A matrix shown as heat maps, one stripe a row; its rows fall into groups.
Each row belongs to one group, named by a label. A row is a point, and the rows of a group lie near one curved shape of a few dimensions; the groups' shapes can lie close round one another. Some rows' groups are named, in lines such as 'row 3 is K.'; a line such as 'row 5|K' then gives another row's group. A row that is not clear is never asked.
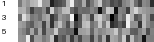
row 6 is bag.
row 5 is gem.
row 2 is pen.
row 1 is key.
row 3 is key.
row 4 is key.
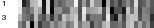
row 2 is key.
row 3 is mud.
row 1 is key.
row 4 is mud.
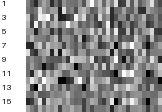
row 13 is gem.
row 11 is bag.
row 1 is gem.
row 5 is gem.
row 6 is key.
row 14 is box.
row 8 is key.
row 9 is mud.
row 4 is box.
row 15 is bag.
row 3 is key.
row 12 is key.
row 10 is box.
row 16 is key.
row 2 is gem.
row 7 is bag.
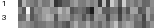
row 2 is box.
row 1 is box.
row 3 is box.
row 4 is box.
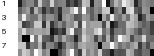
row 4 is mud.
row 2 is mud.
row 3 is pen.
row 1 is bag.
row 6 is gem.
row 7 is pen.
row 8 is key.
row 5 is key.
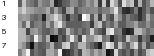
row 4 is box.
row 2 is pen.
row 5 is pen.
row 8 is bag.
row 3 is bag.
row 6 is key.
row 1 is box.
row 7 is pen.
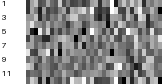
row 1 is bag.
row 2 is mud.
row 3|pen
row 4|pen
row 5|gem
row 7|key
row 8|key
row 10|pen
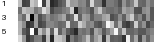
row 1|key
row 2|key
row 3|mud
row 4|pen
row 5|gem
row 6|key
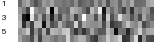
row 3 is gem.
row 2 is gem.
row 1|box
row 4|mud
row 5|pen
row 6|pen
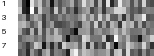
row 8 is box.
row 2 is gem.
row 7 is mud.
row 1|gem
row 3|gem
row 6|bag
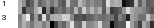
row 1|pen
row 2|mud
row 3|pen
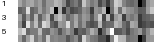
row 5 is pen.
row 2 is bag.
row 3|box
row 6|bag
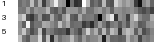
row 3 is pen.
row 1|bag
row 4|box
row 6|key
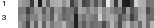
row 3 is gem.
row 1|pen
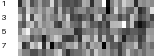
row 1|bag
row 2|bag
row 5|pen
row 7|key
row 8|box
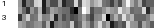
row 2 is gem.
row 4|key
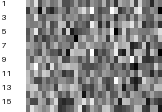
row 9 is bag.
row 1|bag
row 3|box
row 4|bag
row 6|box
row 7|pen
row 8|mud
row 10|pen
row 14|key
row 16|key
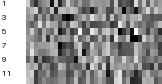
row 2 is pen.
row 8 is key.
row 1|key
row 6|pen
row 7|key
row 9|box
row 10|bag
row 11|pen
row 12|pen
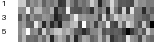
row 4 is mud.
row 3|box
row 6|key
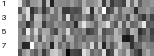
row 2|bag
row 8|bag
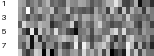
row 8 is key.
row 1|pen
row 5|gem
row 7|mud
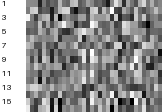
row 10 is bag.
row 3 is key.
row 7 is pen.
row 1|pen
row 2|bag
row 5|box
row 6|key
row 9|mud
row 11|mud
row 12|mud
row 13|pen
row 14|bag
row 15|key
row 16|key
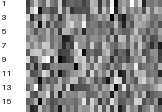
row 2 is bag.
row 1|bag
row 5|key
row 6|box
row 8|key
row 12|pen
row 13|bag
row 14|key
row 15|mud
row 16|gem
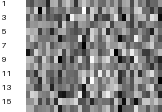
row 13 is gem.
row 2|mud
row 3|mud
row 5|bag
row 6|key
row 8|bag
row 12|mud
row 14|key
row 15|pen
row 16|key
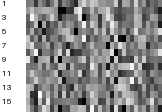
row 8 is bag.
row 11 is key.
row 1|box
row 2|key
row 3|key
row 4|mud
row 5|box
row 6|mud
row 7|pen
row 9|key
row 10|bag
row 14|gem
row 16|mud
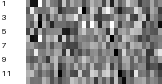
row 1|gem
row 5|box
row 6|gem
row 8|bag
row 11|key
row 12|mud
